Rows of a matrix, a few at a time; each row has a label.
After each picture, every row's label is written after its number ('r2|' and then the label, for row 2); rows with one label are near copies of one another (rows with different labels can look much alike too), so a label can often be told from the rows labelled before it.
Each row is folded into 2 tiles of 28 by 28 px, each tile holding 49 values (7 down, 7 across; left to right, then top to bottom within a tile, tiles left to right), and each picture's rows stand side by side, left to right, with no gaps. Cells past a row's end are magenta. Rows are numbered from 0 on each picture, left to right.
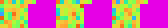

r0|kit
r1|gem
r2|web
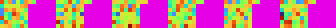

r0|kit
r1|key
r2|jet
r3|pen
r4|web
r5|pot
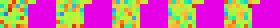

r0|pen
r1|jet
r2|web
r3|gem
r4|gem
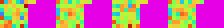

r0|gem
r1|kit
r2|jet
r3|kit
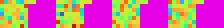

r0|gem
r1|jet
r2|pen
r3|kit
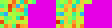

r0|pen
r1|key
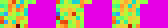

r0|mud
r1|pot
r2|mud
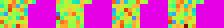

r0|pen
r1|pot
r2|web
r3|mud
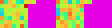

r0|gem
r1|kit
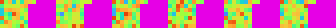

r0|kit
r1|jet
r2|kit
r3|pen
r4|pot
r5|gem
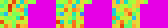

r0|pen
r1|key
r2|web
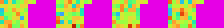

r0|web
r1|mud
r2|jet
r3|kit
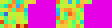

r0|jet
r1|kit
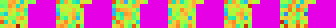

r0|mud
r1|gem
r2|kit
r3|web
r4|gem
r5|key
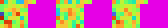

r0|pot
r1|kit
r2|pot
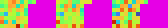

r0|mud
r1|jet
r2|key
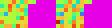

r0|pen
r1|key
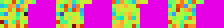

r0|key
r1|jet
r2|gem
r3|pen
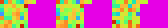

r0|gem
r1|gem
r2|key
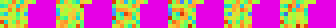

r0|key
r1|gem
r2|kit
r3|kit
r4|key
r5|jet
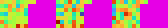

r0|jet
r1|key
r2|kit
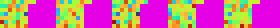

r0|key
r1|web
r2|key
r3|gem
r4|jet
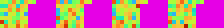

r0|key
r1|web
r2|gem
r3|mud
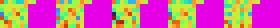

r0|pot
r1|web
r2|pot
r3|pot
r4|key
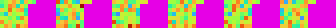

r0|pen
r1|gem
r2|jet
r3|key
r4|pen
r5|web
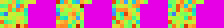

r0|jet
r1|gem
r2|kit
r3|pen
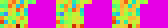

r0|mud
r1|jet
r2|mud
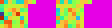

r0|pot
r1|web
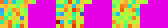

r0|web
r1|key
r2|pen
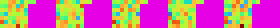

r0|mud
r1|gem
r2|key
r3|pot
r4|mud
